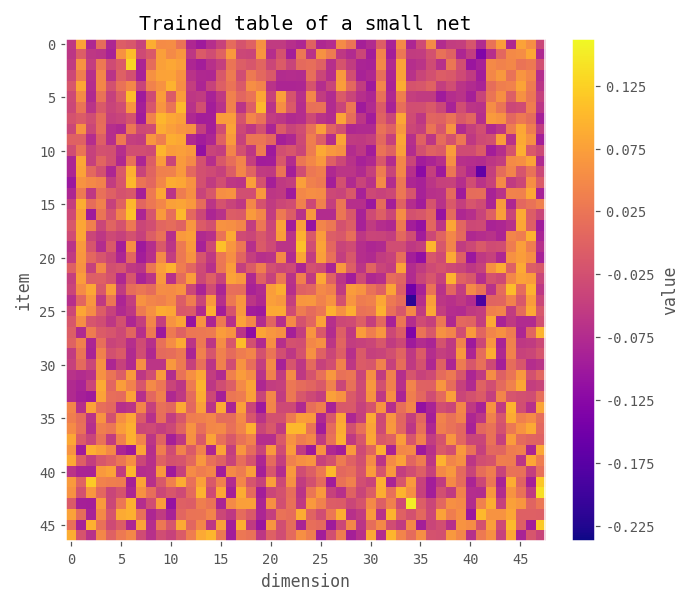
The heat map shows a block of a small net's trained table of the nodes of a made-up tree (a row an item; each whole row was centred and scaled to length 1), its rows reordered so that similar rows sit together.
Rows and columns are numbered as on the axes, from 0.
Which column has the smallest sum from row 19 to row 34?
34
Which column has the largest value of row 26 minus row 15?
42
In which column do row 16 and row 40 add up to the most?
6
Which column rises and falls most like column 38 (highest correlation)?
12
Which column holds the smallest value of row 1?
41
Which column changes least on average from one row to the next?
29
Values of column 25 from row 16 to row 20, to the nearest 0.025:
-0.075 0.05 0.075 0.075 0.075
